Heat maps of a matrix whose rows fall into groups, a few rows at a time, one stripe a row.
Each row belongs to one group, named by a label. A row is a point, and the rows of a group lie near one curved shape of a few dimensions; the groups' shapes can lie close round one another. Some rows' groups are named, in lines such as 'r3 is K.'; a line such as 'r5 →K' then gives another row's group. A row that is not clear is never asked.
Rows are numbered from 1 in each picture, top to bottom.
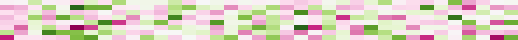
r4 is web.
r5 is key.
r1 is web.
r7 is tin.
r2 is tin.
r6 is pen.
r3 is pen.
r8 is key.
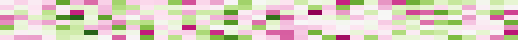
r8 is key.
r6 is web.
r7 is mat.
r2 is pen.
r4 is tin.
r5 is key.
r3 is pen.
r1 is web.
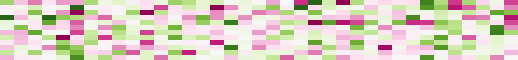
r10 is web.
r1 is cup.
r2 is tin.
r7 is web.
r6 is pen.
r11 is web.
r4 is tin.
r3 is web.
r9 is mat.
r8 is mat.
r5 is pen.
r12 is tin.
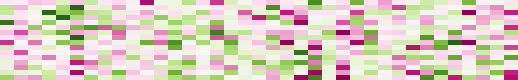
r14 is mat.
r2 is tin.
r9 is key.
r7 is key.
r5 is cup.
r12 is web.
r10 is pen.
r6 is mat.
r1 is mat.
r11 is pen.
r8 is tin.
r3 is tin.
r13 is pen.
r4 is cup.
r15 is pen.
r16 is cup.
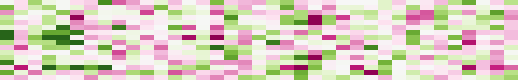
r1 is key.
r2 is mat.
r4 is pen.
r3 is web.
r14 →tin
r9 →tin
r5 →pen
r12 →pen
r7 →tin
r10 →key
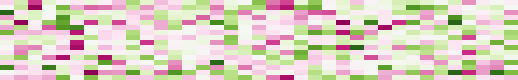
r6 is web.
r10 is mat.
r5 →key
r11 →pen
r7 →mat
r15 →key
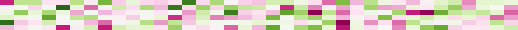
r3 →pen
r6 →mat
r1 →key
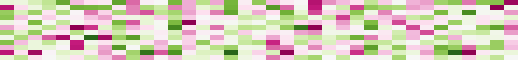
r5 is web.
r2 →key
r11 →key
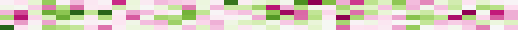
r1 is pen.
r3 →tin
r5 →pen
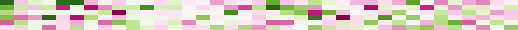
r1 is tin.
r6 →web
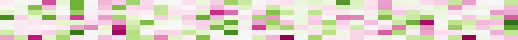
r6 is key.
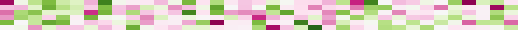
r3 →key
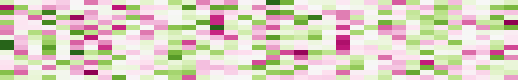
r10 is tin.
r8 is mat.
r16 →web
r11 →tin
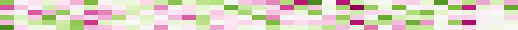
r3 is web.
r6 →tin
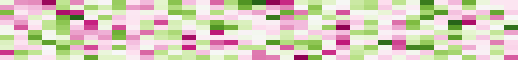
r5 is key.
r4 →tin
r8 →web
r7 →web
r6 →key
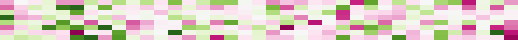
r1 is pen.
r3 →tin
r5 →web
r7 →pen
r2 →tin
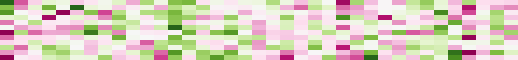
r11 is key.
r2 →tin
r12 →key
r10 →mat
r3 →mat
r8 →pen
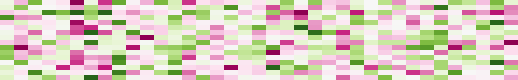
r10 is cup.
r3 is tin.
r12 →web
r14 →mat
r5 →pen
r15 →web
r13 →pen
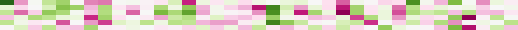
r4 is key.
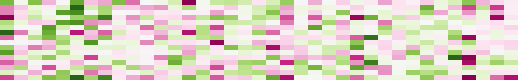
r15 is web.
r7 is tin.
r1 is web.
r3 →tin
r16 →tin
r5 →web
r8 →key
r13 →pen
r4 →key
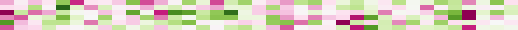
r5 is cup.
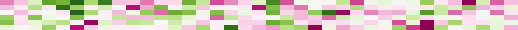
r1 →tin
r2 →cup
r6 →pen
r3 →tin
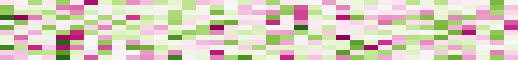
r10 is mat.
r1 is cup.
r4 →cup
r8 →mat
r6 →tin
